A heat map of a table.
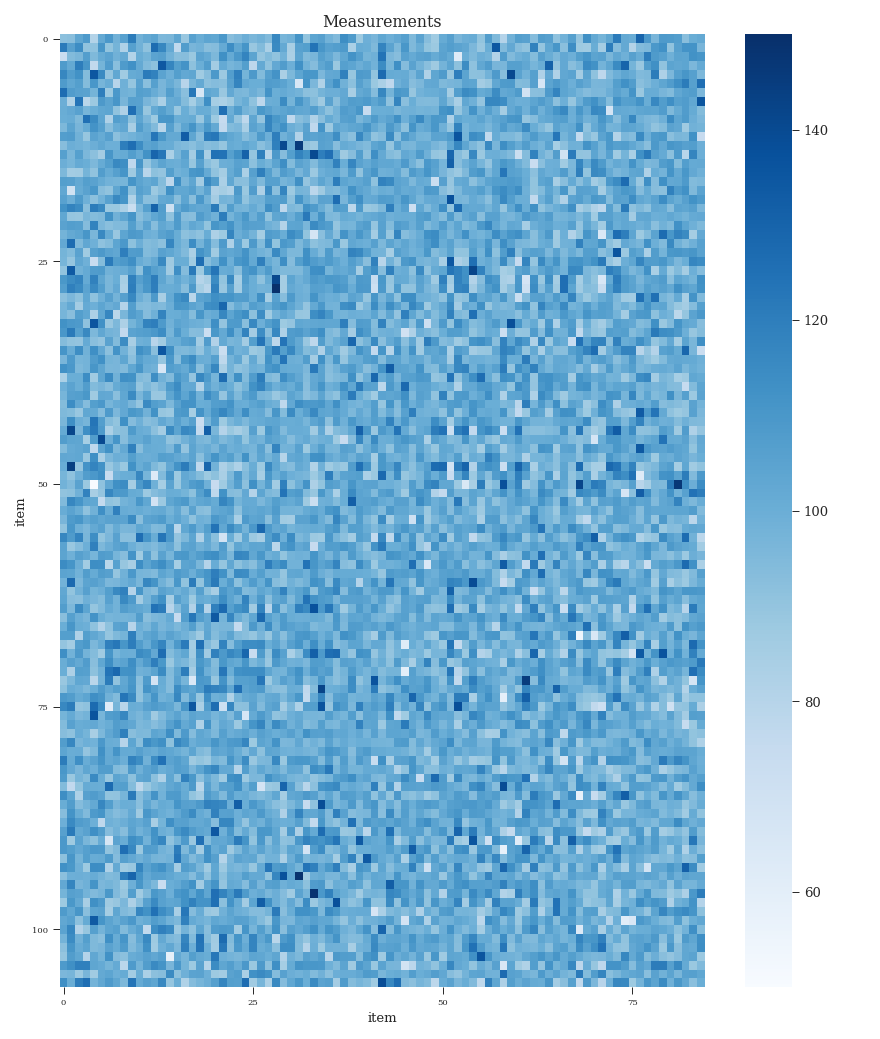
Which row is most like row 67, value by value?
85
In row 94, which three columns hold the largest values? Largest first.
31, 29, 9
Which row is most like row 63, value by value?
20
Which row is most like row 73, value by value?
86
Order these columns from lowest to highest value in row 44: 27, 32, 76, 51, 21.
51, 21, 76, 32, 27
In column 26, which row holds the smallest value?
84
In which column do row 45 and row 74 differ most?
58
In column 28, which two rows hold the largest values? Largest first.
28, 27
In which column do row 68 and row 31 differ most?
45
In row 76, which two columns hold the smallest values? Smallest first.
24, 44
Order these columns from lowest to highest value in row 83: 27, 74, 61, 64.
64, 74, 27, 61
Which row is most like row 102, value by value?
101
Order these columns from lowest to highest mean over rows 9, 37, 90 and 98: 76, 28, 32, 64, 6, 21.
6, 21, 64, 76, 32, 28
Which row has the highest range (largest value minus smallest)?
50
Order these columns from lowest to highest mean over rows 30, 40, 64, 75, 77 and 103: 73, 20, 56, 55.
73, 56, 55, 20
